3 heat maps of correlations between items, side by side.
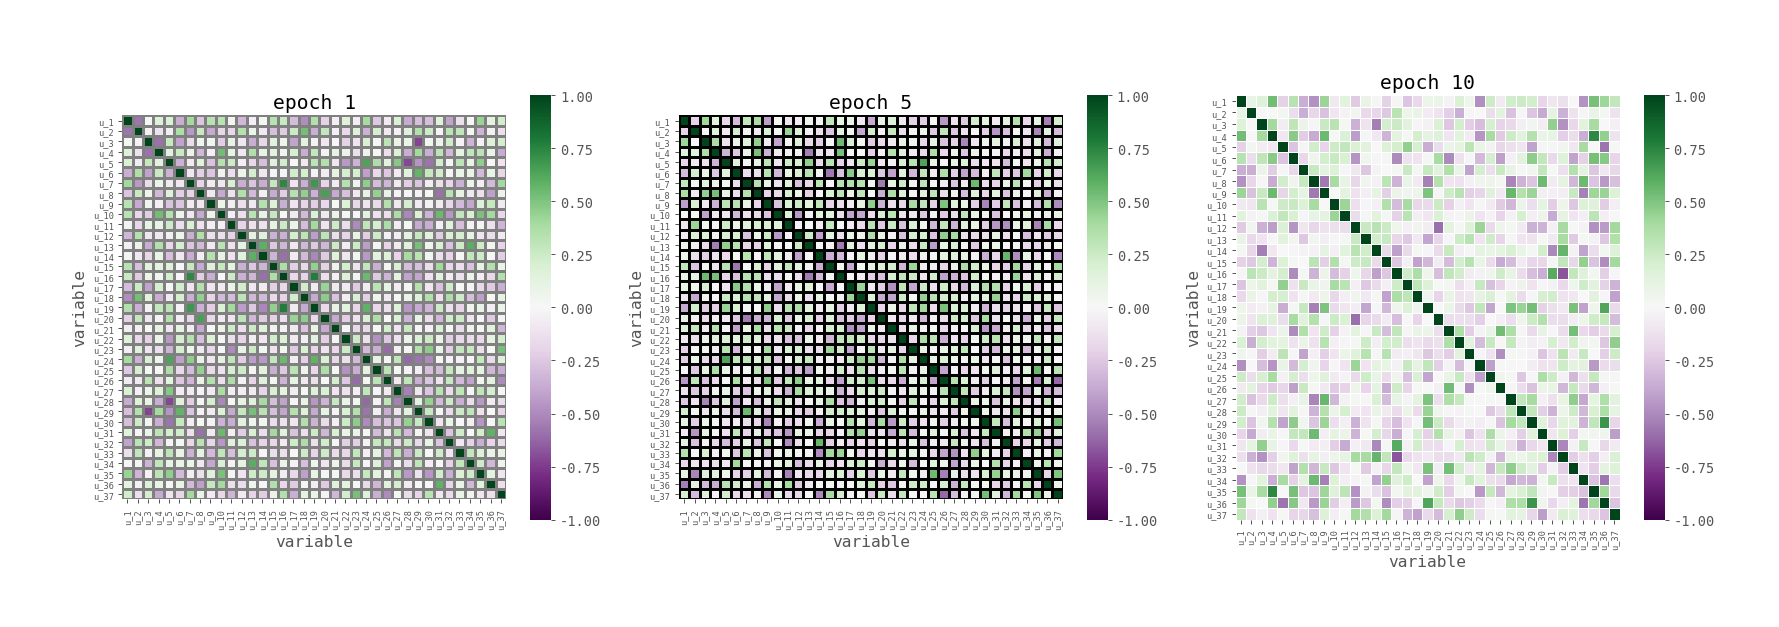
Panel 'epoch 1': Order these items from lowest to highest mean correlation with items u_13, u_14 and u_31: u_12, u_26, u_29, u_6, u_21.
u_26, u_12, u_6, u_21, u_29
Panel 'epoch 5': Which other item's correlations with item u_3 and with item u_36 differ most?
u_1
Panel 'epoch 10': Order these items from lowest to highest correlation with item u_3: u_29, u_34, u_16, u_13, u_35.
u_13, u_29, u_34, u_16, u_35
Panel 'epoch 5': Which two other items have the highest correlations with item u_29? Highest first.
u_7, u_33
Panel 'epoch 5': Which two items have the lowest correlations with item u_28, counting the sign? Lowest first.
u_3, u_6
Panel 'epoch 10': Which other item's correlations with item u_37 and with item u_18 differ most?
u_15
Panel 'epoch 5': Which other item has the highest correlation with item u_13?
u_5
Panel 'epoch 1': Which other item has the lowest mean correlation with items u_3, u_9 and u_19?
u_29
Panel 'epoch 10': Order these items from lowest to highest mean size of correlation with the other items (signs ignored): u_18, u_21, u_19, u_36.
u_18, u_21, u_19, u_36
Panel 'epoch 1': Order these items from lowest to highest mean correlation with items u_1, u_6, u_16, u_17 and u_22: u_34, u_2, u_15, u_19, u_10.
u_2, u_34, u_10, u_15, u_19
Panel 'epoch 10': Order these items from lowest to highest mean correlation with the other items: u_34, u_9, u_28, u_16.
u_34, u_16, u_28, u_9
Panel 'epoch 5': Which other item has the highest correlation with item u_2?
u_11
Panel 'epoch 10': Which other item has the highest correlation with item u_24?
u_12
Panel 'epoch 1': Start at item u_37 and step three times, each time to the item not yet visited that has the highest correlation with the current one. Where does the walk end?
u_28
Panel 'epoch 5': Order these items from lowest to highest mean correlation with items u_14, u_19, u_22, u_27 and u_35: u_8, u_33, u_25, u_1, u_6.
u_33, u_1, u_6, u_8, u_25
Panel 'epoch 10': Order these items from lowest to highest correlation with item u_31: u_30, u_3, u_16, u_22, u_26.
u_30, u_26, u_22, u_3, u_16
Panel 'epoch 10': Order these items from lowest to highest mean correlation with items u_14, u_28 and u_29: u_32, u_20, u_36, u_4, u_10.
u_10, u_20, u_4, u_32, u_36
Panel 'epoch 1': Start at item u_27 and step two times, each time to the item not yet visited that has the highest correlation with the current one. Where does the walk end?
u_24
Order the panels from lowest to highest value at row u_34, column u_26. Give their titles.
epoch 1, epoch 10, epoch 5
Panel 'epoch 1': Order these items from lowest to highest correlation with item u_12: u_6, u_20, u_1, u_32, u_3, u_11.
u_1, u_11, u_3, u_6, u_32, u_20
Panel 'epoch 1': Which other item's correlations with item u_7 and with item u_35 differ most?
u_16
